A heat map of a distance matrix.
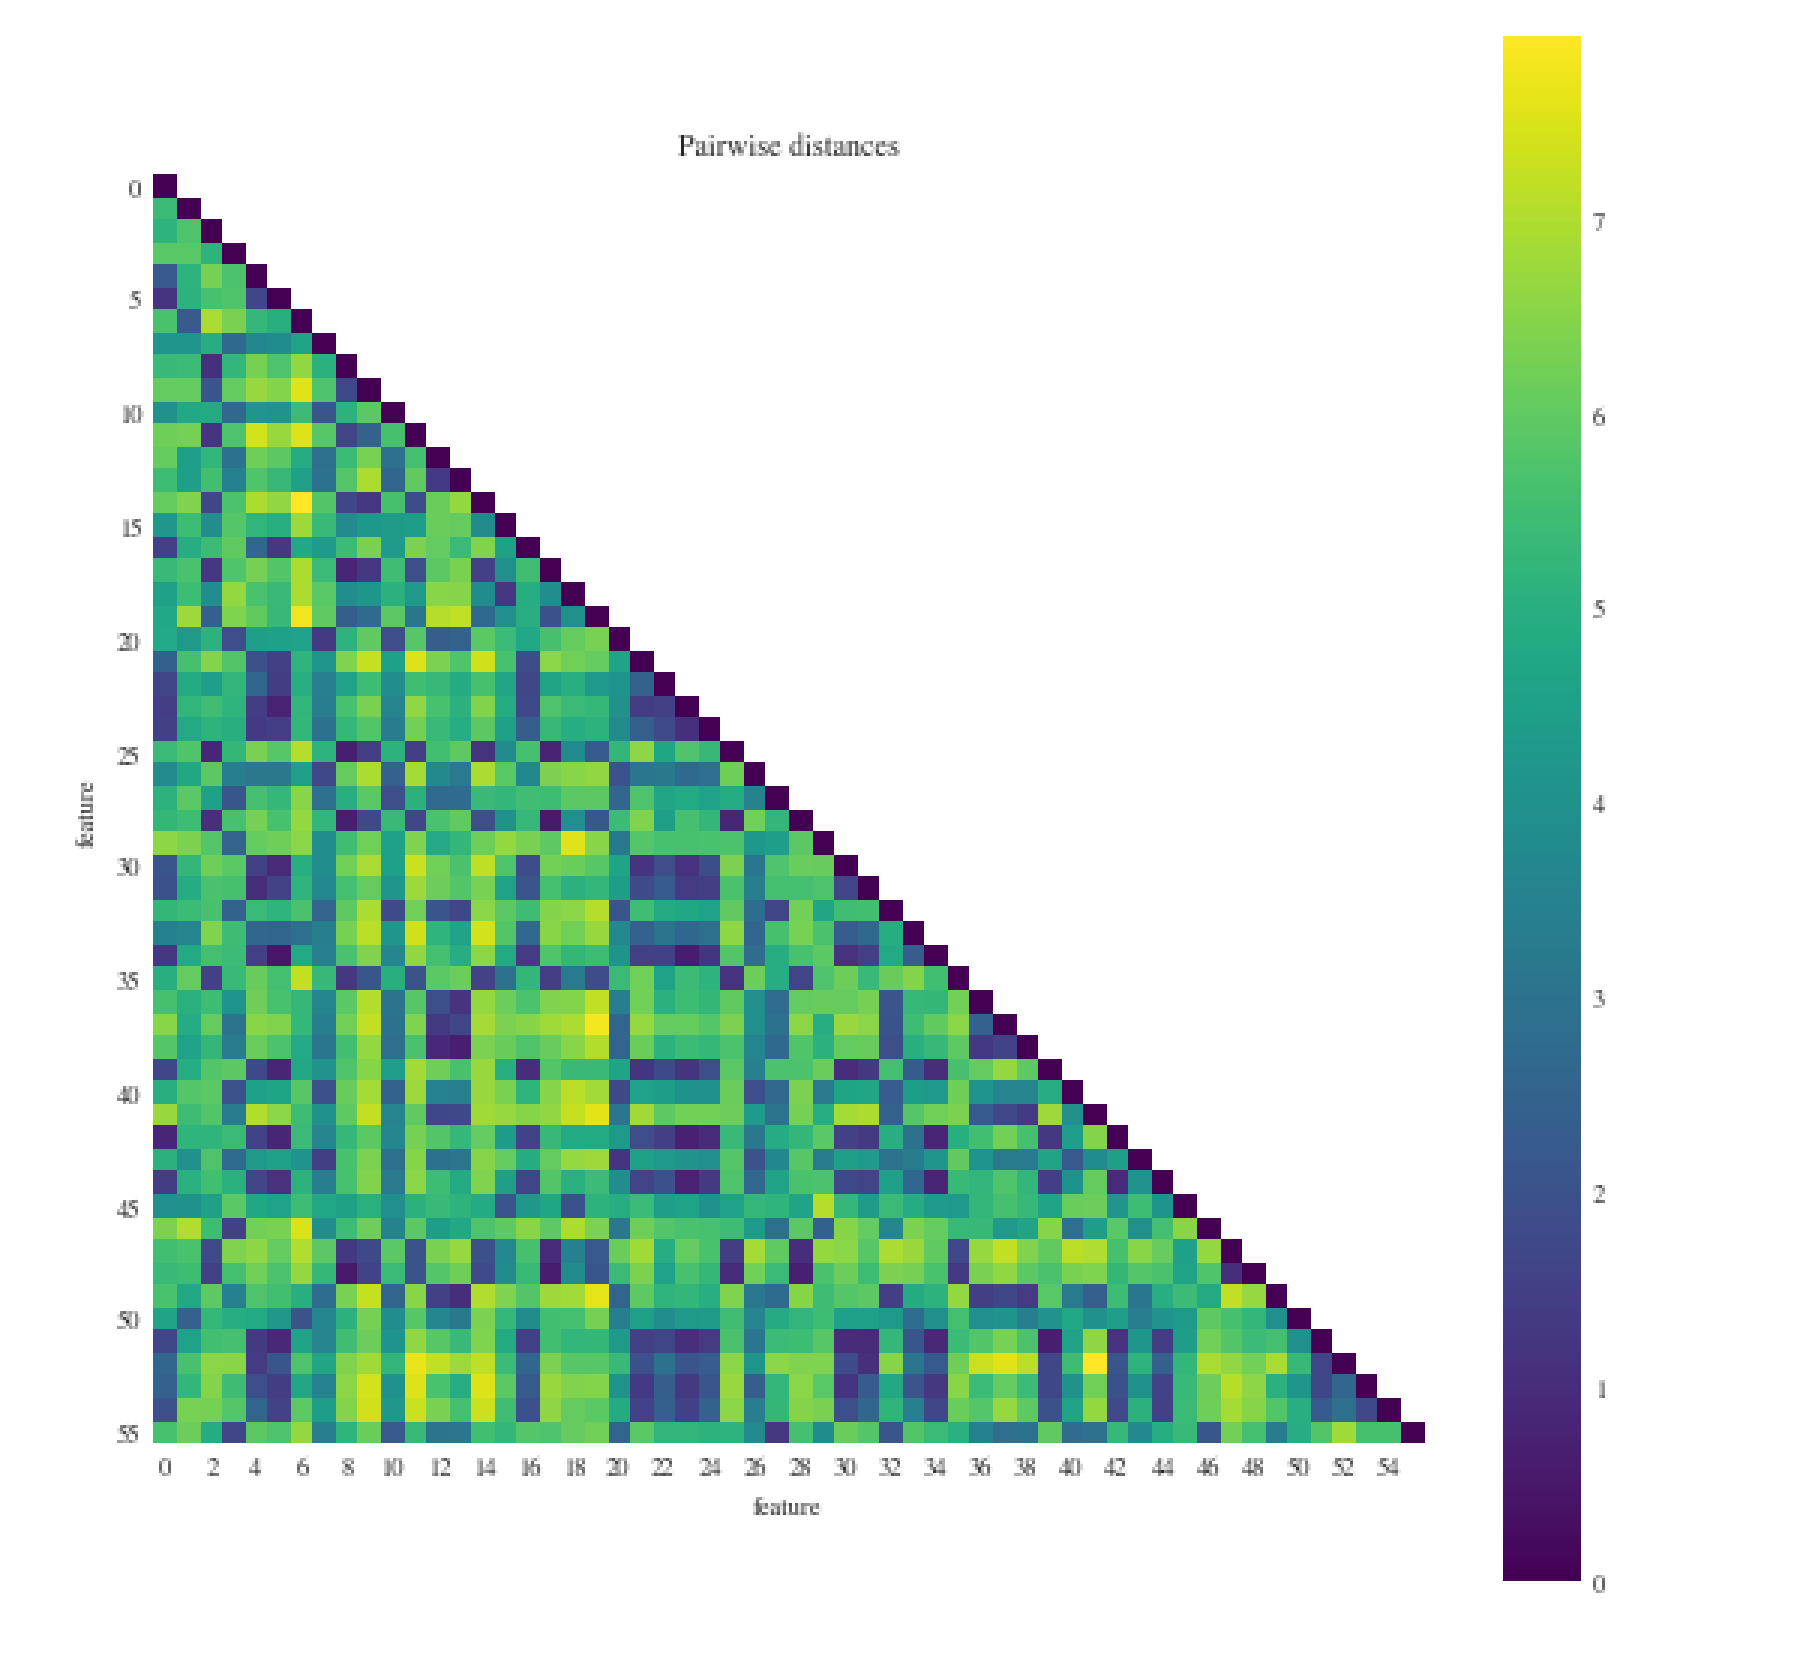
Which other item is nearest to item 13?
38
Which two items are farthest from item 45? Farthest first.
29, 46
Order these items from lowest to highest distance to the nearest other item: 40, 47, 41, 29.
47, 41, 40, 29
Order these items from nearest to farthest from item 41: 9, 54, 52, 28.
28, 54, 9, 52
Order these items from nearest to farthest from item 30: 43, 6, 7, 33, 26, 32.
33, 26, 7, 43, 6, 32
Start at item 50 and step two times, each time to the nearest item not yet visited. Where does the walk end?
1
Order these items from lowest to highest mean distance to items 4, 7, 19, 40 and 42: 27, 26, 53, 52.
26, 53, 52, 27
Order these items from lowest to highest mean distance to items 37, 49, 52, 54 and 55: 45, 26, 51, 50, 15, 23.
26, 23, 51, 50, 45, 15
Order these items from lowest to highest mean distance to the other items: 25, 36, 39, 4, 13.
39, 4, 13, 25, 36
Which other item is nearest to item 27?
55
